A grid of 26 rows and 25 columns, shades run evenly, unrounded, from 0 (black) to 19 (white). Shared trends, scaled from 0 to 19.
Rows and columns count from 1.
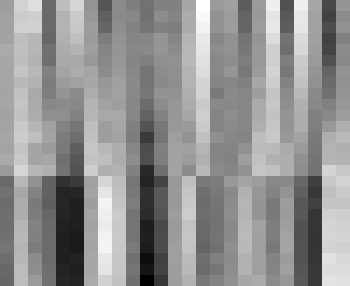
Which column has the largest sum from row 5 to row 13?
15
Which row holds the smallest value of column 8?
1
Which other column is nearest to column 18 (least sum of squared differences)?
21
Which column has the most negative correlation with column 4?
14
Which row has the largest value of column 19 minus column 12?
26
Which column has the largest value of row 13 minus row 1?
24
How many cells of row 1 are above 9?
19
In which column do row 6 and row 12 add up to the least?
11
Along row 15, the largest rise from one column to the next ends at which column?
7
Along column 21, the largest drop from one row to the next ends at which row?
17
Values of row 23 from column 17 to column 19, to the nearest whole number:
11 14 12
